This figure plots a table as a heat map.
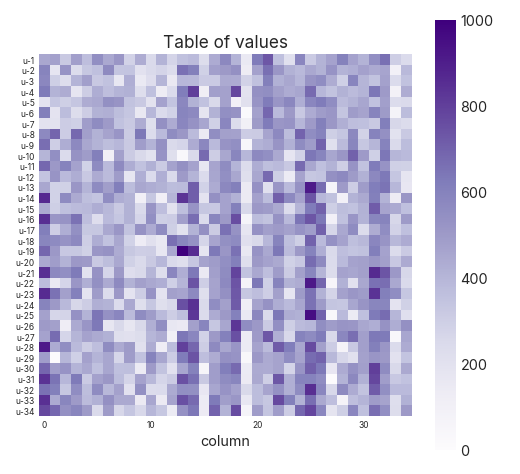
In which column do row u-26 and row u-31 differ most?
13
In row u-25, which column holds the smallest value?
27
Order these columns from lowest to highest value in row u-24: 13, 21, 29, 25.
29, 21, 25, 13
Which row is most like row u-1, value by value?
u-12
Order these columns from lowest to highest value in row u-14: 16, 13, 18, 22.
18, 16, 22, 13
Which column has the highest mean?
25
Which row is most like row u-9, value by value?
u-17
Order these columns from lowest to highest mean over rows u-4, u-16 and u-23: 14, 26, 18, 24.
26, 24, 14, 18
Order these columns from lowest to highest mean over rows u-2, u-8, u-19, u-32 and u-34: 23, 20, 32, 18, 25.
23, 20, 32, 18, 25
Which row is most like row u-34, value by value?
u-16
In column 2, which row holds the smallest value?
u-26
